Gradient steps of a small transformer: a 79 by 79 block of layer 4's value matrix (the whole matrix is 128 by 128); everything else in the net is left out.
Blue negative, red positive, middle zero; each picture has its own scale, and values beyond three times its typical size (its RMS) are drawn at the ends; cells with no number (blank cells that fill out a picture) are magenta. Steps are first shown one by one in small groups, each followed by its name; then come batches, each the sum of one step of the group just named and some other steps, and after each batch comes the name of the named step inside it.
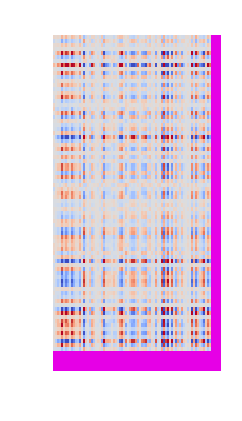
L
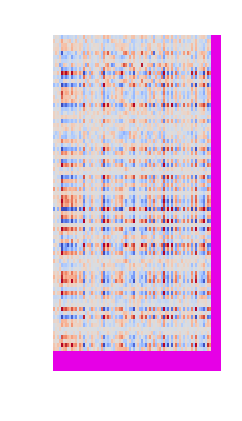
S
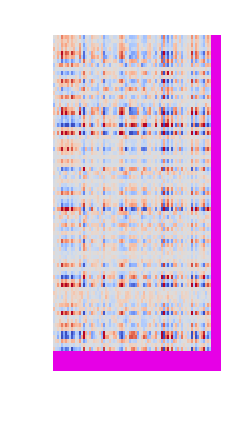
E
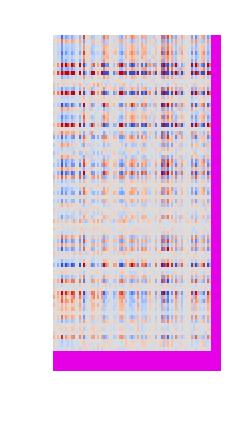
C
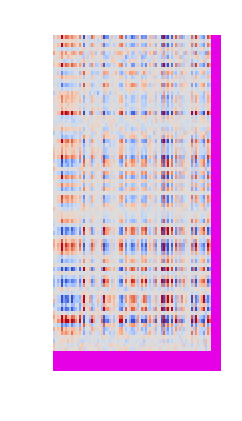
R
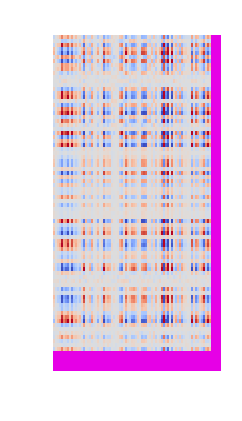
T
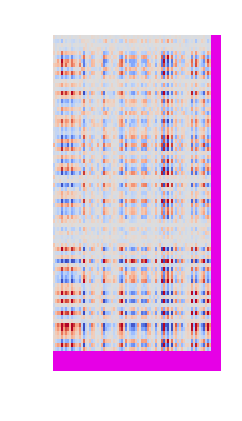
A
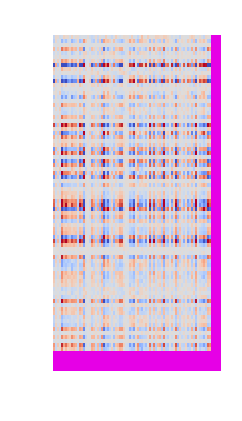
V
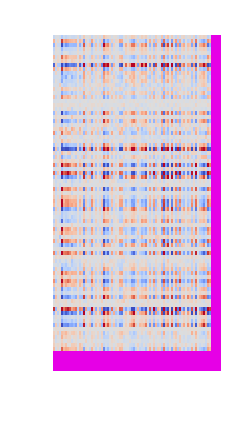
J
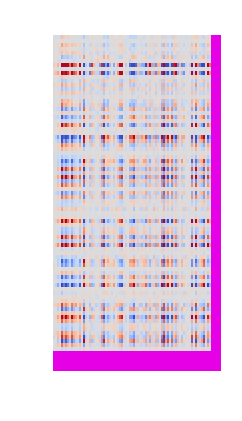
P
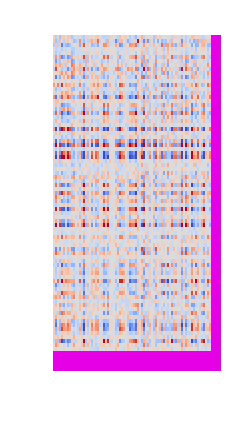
C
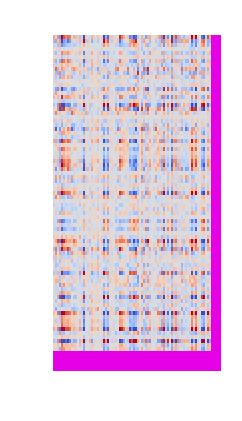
L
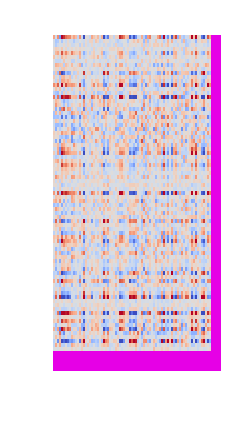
L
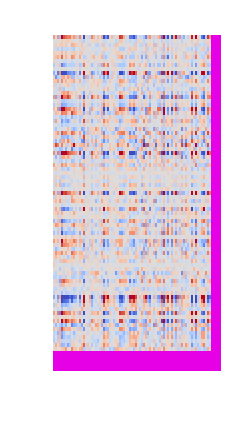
R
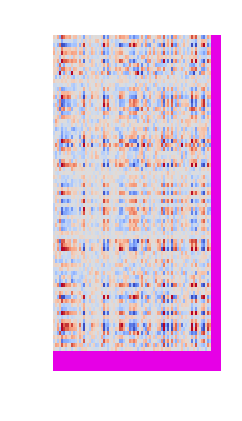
A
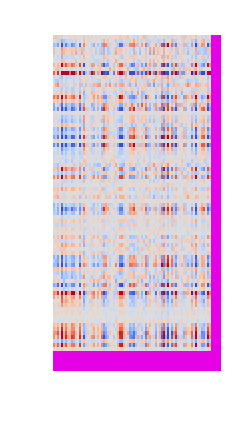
C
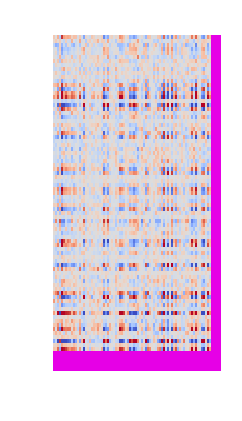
T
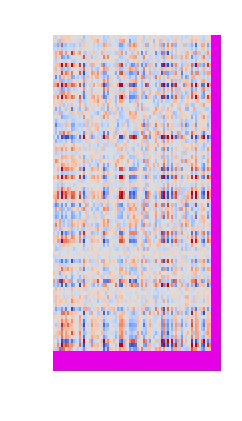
L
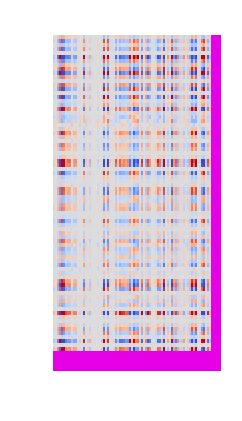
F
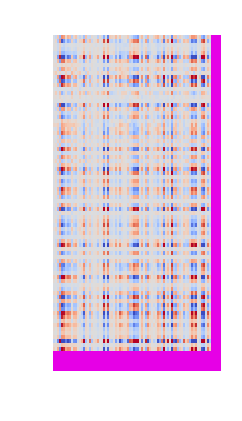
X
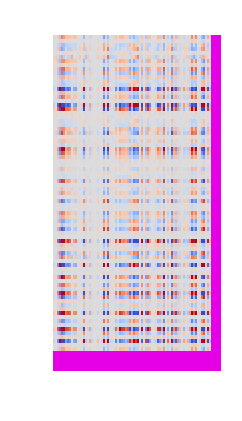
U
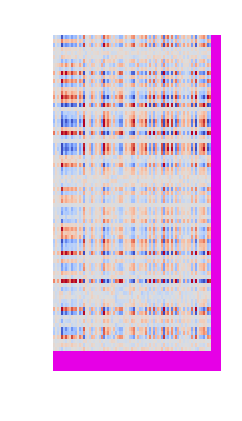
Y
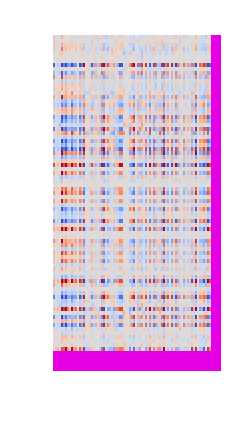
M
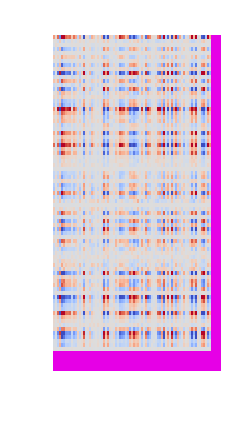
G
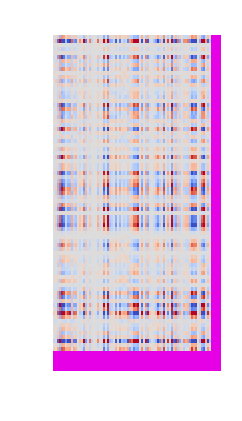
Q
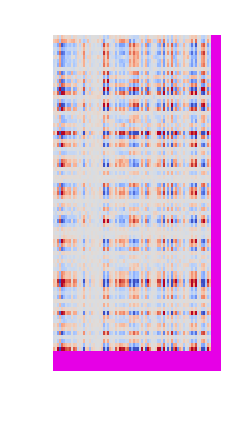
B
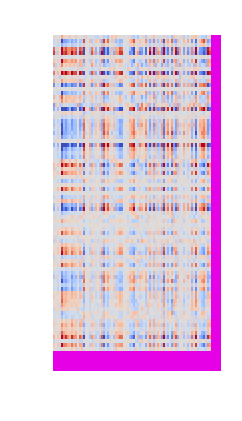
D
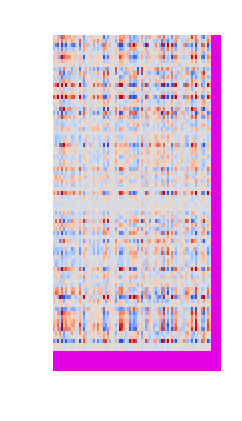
G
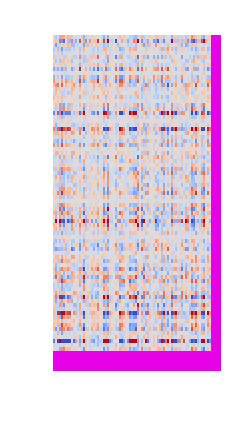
Q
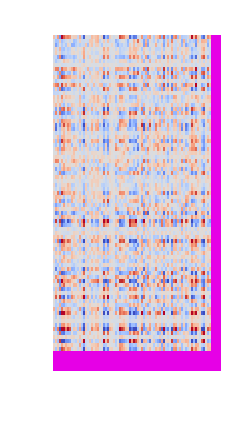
F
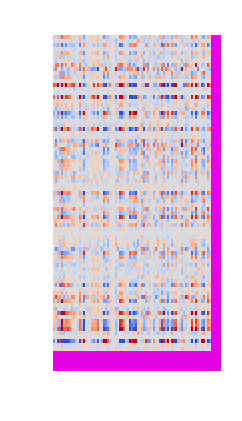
F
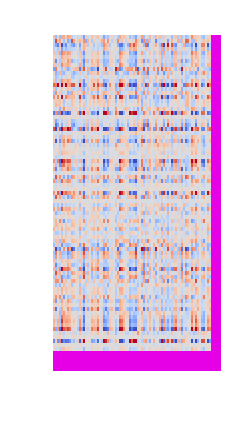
F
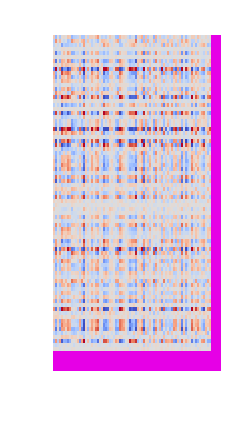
Y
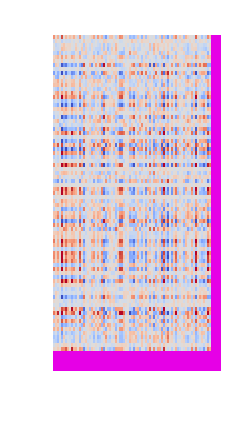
M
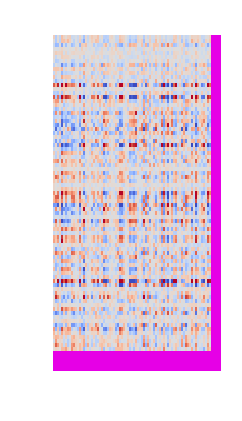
M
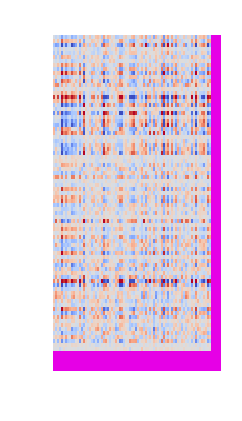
Y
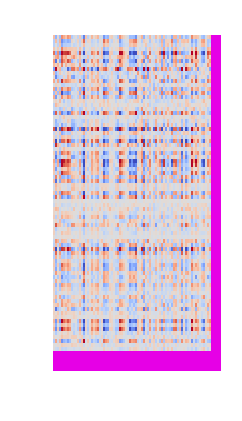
D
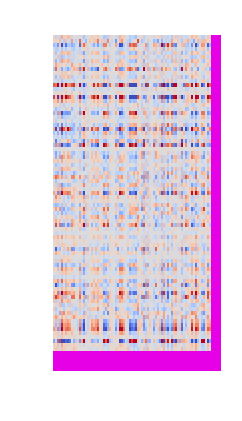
Q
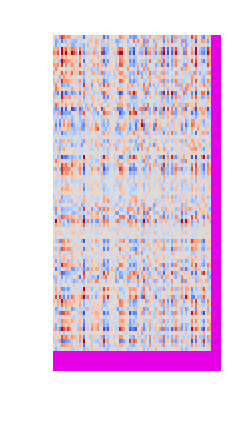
D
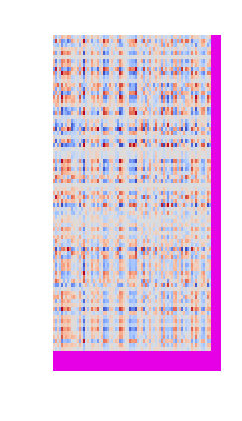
D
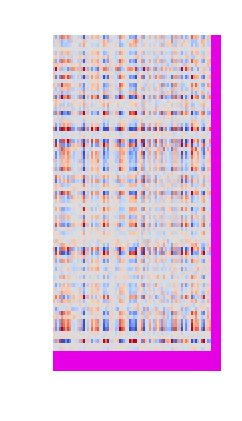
X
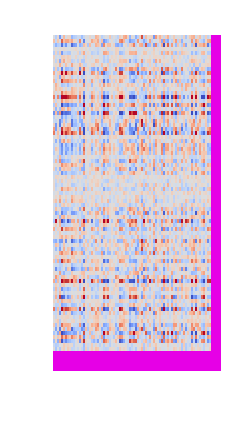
Y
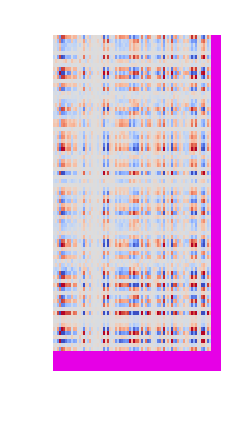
F
